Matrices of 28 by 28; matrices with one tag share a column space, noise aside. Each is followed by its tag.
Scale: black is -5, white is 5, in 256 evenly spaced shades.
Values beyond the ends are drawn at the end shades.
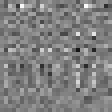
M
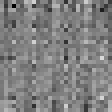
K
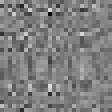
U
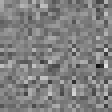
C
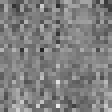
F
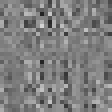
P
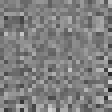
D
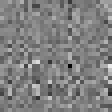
C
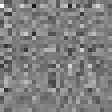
M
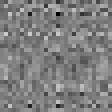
U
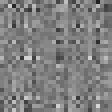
K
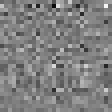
M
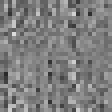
P
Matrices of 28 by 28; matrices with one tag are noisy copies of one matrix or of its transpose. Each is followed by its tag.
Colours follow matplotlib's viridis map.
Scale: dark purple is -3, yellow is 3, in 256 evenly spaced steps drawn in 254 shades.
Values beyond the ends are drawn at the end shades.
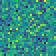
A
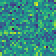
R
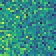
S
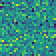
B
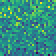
S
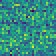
B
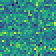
R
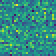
B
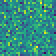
B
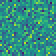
A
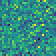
A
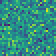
A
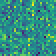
R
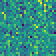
B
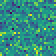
R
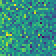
S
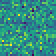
B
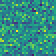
B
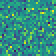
A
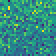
S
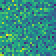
S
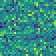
R
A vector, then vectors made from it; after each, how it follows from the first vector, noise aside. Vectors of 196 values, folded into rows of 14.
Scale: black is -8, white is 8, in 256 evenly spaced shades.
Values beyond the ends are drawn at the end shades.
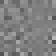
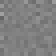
reversed, negated, shrunk.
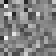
wrapped around, negated, scaled up.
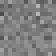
reversed.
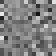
reversed, negated, scaled up.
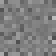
negated.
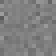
reversed, negated, shrunk.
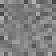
reversed.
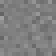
reversed, shrunk.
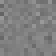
reversed, shrunk.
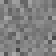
negated.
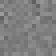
reversed, negated, shrunk.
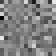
reversed, negated, scaled up.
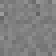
reversed, negated, shrunk.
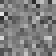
reversed, negated, scaled up.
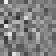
wrapped around, negated, scaled up.
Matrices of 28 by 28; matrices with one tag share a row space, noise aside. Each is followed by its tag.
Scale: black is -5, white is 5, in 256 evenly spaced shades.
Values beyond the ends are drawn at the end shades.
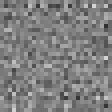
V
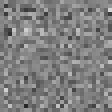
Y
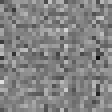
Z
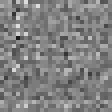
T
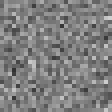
V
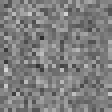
Y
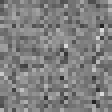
Z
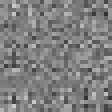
V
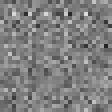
V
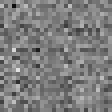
T
